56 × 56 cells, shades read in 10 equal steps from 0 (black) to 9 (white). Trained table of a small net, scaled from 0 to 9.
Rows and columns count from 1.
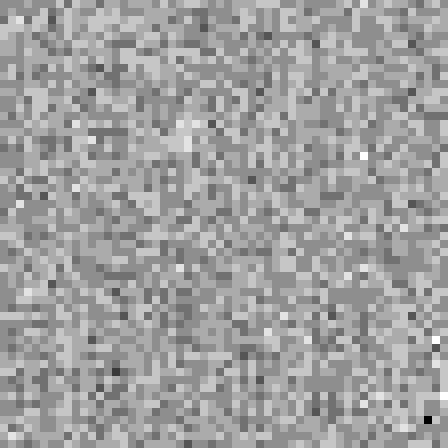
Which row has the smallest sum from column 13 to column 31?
35
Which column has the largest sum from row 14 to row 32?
24
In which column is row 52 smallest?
40
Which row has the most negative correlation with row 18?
33
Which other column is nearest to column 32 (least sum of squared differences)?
48
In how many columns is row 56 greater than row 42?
14
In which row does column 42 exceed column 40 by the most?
6
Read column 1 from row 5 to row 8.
7 6 6 5
